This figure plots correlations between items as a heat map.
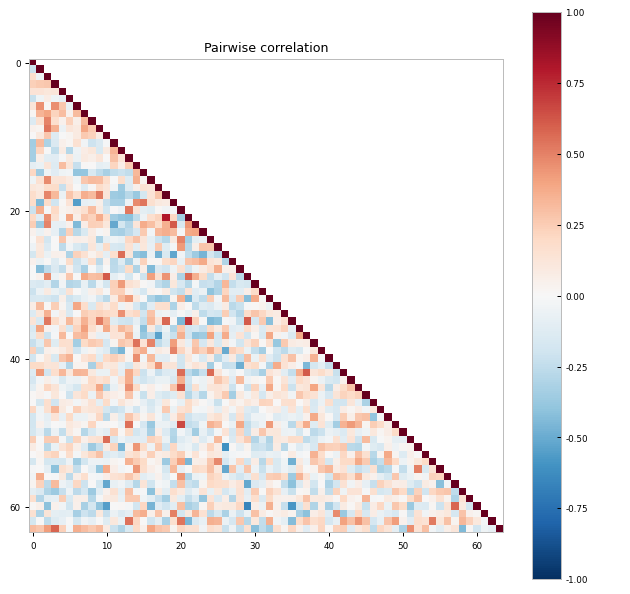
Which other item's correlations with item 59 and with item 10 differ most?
29
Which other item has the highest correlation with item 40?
14
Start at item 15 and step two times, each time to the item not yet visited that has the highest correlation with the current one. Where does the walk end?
22
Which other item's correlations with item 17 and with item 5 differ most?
41
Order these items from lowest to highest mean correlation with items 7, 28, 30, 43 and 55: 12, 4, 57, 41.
57, 41, 4, 12
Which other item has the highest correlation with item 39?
19
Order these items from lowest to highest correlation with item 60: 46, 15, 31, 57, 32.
31, 46, 15, 32, 57
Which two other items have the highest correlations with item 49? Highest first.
20, 13
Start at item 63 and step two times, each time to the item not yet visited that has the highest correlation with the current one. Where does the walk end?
6
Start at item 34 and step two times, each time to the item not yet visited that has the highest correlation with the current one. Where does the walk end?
26
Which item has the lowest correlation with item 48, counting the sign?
46
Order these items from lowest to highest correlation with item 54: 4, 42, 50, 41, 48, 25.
4, 50, 41, 42, 48, 25
